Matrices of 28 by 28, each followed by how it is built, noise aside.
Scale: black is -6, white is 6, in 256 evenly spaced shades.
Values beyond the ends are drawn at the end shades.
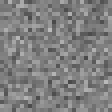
noise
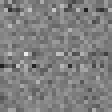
uneven rows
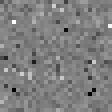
sparse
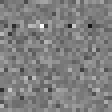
uneven rows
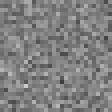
noise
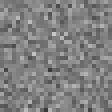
noise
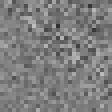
upper triangular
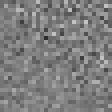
upper triangular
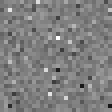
sparse
